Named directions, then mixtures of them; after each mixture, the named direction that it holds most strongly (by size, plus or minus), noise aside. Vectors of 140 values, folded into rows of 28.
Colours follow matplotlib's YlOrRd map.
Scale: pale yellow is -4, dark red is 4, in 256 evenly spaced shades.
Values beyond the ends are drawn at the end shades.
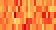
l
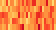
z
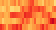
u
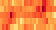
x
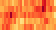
x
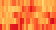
u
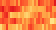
u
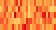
l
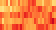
u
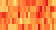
z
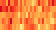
z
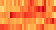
u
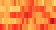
u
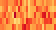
l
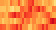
u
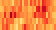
x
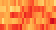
u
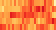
u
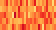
l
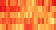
u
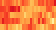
u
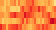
u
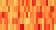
z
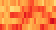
u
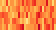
z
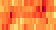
x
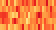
z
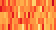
z
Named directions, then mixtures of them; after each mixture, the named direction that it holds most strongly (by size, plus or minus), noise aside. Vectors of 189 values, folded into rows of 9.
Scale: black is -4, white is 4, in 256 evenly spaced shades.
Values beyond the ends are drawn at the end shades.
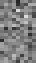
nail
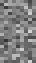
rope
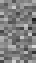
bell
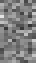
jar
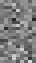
rope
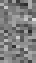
rope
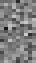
nail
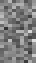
jar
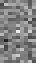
rope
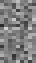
nail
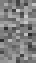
nail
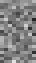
bell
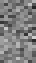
jar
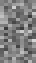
jar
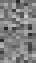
nail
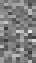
rope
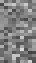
rope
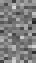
bell
